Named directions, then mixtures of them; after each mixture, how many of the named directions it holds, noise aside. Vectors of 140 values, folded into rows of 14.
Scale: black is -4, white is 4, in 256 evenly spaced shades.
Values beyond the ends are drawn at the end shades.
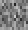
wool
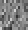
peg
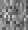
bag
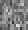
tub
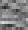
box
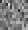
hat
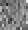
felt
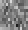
three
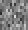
two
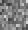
three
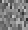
one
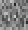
two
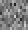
two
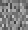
four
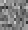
three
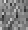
two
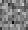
three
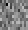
two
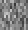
three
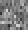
three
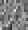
one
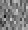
four
